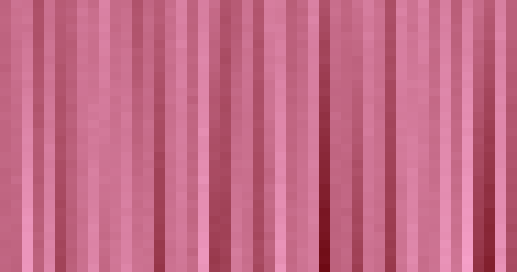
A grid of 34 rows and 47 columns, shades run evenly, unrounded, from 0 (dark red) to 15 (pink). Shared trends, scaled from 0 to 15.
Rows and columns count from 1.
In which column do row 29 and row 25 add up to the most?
43
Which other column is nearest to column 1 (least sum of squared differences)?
32
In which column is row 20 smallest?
30
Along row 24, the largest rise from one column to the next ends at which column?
46
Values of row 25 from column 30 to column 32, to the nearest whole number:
2 9 9
